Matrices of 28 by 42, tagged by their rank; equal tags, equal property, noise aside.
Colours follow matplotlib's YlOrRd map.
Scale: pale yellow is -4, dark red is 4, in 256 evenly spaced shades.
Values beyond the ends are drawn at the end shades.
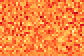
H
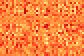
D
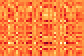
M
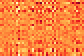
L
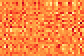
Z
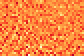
H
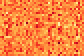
D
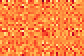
Z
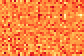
H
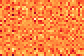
D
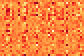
Z
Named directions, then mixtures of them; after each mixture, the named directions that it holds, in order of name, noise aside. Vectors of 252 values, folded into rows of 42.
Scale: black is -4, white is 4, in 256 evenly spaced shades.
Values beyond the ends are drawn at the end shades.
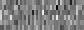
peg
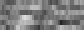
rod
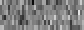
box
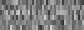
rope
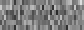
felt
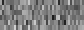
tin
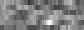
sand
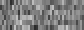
felt, rod, rope.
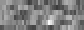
sand.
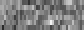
felt, sand.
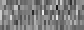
peg.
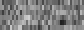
rod, rope, tin.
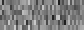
tin.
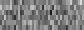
felt.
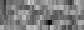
sand.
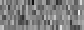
box.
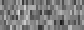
felt, rod, rope.
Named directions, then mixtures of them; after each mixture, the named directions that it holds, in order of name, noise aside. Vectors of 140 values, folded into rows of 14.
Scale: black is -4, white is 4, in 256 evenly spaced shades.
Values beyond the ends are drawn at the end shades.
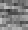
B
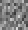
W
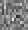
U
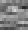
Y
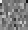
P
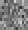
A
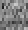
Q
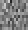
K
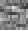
B, Y.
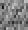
Q.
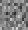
W.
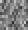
A, P, Q.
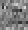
Q, Y.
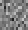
U, W.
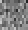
B, P, U.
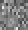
A, Q, W.
